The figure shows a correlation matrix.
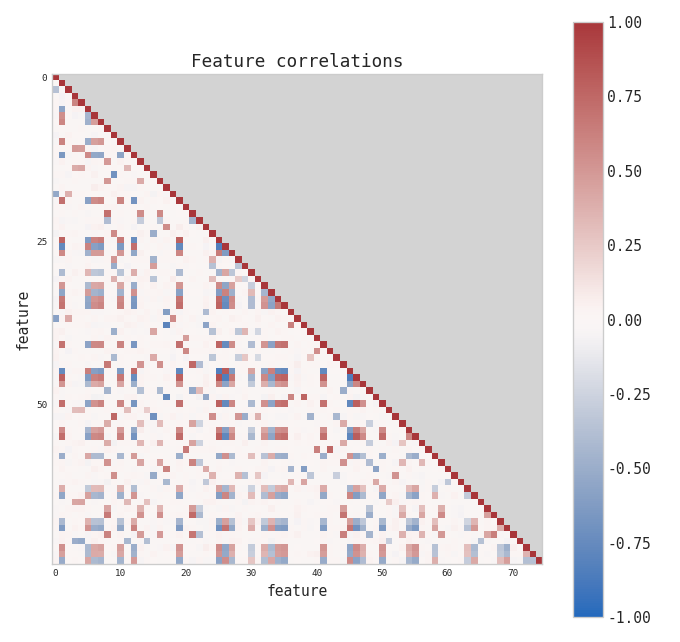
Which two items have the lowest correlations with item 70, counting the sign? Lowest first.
48, 22
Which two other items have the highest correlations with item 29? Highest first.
15, 39
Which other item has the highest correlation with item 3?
4
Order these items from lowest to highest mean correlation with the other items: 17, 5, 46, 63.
5, 17, 63, 46
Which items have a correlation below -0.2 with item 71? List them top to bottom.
3, 4, 11, 14, 51, 65
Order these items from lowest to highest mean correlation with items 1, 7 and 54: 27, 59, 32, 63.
59, 63, 32, 27
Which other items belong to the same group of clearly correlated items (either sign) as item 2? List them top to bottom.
0, 18, 37
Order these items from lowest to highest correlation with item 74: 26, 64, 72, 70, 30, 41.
41, 72, 70, 30, 64, 26
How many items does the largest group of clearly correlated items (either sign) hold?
30
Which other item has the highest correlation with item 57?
42
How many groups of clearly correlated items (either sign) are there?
7
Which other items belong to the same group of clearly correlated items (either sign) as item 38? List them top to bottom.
17, 23, 36, 49, 60, 62
